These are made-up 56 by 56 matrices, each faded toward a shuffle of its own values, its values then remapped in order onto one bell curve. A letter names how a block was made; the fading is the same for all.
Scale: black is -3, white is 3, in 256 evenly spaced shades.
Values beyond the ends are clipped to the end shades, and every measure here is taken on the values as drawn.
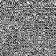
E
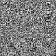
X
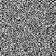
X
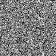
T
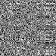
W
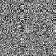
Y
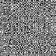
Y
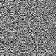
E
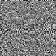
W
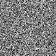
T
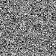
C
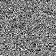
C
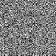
E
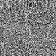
X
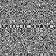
Y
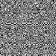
W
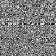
W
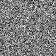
T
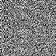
X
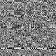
W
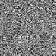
E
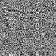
X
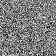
C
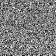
C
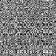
Y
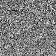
C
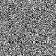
E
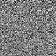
E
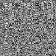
W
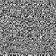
W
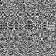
W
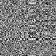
Y
